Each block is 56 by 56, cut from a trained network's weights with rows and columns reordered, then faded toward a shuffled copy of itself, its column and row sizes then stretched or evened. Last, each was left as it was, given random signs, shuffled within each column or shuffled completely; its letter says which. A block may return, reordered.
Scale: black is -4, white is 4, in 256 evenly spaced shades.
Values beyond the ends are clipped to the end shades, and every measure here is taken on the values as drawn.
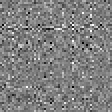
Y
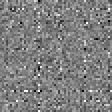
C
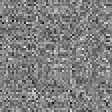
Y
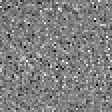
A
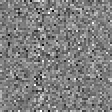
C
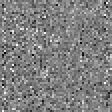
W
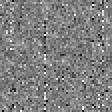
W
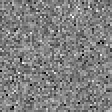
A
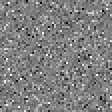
A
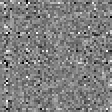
C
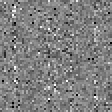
W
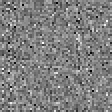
W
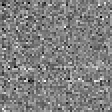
C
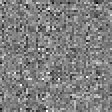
Y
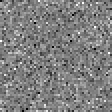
A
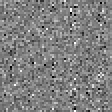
W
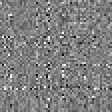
Y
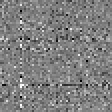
C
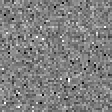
A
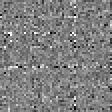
C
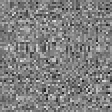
Y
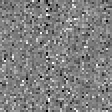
W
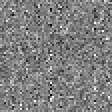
W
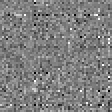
C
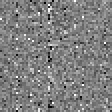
W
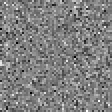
W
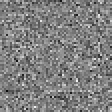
C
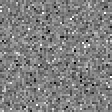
A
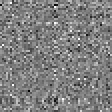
Y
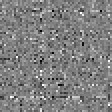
C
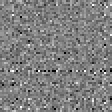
C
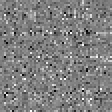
Y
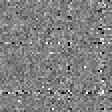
C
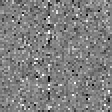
W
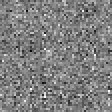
C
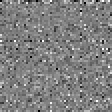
C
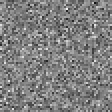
W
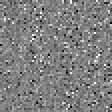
W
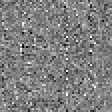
W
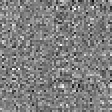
Y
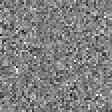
W
